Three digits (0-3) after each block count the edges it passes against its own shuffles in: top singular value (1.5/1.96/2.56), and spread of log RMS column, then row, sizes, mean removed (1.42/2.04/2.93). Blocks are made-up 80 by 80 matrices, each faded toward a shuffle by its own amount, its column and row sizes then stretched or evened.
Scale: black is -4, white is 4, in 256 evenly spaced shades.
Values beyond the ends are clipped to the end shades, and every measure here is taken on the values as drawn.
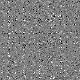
0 2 2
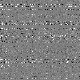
0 1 3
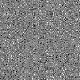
2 1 0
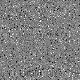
1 1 1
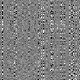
3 3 1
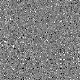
1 1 1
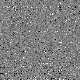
0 0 2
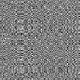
3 2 1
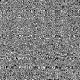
2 0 2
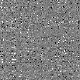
1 2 2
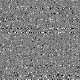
1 0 2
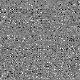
1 1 2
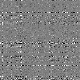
2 2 3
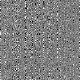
1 3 1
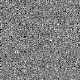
0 2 2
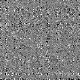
1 2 2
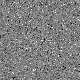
0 0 0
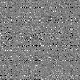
2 1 2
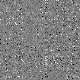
1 1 1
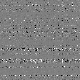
1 1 3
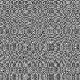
3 0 2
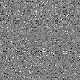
2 0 2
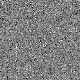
0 1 0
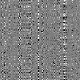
3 3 1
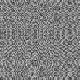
3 0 0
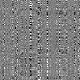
3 3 0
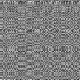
3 1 3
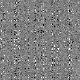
1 3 2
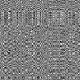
3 2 2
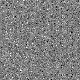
1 1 0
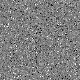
0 1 0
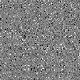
2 1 1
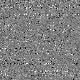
0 0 2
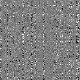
2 3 1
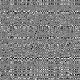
3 1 3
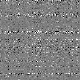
0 2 3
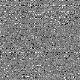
2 0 2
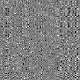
3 2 1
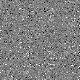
1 1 1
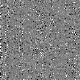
1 2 0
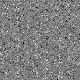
1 1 0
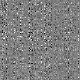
1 3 2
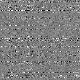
1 1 3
